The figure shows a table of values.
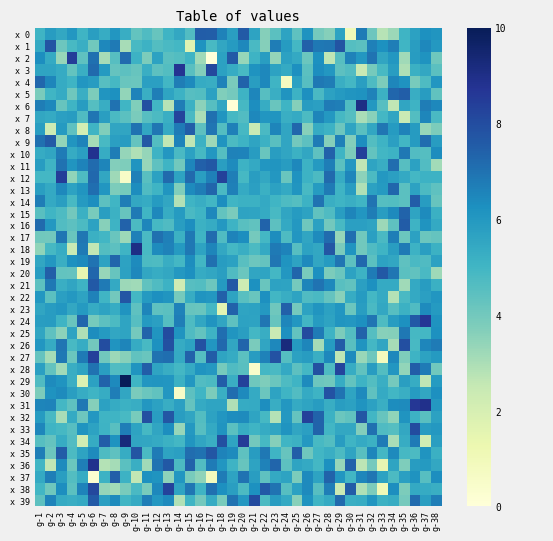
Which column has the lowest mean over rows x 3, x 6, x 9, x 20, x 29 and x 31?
g-19
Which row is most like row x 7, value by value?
x 3
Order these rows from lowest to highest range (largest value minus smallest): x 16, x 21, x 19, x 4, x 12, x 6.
x 19, x 16, x 21, x 4, x 12, x 6
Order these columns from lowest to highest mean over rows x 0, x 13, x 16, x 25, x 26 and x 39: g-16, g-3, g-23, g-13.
g-23, g-3, g-16, g-13
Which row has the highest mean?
x 26
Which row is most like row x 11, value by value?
x 13
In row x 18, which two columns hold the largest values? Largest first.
g-10, g-28
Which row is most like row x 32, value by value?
x 25
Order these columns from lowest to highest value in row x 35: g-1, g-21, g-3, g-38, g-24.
g-24, g-38, g-21, g-1, g-3
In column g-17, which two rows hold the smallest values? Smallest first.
x 2, x 37
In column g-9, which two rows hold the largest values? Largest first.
x 29, x 34
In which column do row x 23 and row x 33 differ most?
g-18
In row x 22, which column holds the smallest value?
g-34
